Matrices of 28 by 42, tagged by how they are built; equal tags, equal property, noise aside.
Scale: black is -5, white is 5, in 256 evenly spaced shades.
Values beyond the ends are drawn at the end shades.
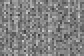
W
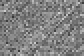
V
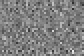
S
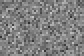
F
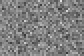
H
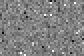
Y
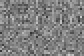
S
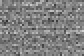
W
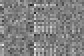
S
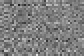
S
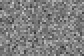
F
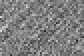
V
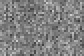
W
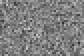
F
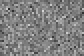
F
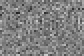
S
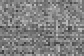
W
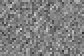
V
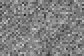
V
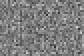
H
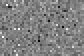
Y
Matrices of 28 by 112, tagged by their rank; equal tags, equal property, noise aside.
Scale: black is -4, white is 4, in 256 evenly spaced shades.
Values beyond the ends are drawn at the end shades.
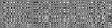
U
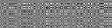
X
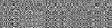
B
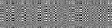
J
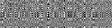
U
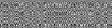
U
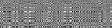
X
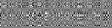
U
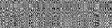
B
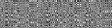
B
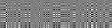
J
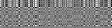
J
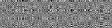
B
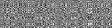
B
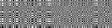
J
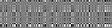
J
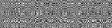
U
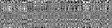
U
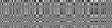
J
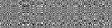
U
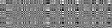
J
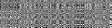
X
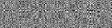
B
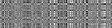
J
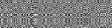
U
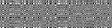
X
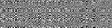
B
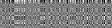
J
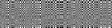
J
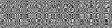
U
